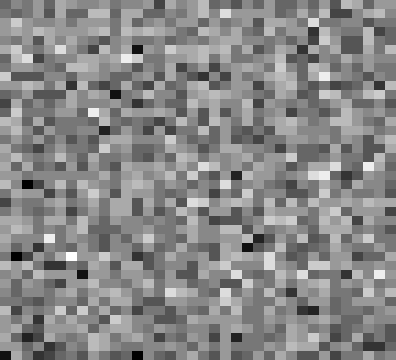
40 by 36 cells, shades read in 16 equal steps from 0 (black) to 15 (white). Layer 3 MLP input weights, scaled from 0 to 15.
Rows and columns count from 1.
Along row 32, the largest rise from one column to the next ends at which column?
23
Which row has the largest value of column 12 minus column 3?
21
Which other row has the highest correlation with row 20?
38
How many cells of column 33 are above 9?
5
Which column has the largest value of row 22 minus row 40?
13
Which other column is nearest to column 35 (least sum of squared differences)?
33
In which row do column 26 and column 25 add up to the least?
17
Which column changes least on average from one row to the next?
12
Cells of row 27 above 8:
14
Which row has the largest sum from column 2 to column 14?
4
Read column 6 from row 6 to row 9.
13 8 6 8
